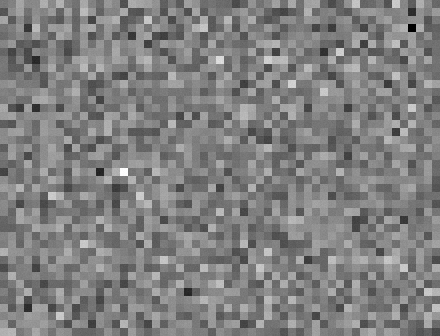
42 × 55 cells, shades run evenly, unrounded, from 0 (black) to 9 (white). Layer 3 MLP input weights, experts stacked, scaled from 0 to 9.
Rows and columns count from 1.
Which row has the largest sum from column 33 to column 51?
33
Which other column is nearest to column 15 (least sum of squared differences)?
53
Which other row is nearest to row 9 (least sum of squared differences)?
23
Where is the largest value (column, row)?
16, 22
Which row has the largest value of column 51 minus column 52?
4
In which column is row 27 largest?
28
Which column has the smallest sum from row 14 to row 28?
44
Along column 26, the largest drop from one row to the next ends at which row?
5
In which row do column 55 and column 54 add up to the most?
37
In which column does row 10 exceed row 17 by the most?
50
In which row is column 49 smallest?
11
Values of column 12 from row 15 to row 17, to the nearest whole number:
3 5 6
